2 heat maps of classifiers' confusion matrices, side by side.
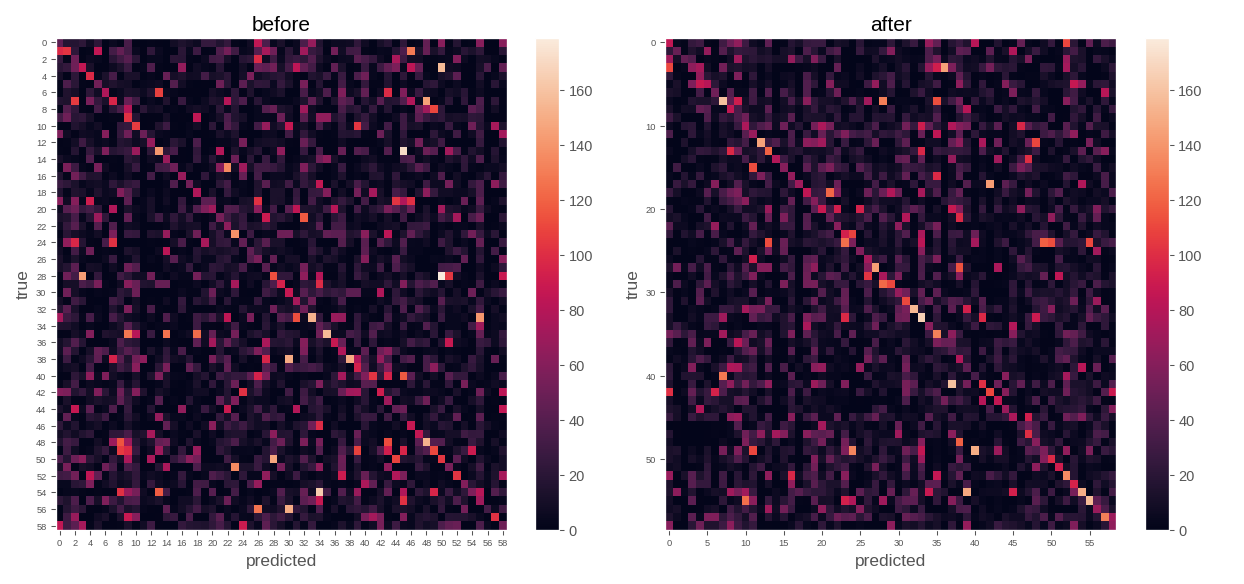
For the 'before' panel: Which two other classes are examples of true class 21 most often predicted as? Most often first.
32, 27
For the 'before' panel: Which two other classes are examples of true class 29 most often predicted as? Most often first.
34, 23
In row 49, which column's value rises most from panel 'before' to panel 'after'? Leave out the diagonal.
40
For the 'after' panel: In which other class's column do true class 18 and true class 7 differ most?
21
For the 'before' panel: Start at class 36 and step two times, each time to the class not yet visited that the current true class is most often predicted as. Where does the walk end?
23
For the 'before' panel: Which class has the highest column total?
9
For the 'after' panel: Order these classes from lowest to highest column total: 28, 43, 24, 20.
24, 43, 28, 20
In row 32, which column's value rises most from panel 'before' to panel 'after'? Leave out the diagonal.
39
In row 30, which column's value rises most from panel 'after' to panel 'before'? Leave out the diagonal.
42
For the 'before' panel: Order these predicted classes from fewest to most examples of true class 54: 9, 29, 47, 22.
22, 47, 29, 9
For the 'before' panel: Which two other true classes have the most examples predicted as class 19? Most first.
24, 20
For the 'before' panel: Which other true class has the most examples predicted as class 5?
1
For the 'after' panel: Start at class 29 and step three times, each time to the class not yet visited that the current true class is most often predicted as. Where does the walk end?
11
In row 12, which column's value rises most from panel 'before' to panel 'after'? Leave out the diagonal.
48
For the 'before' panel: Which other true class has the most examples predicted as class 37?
52
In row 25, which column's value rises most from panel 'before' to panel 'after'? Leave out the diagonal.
56
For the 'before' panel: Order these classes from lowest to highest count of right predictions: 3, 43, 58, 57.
58, 43, 3, 57
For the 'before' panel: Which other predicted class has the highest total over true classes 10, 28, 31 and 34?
50
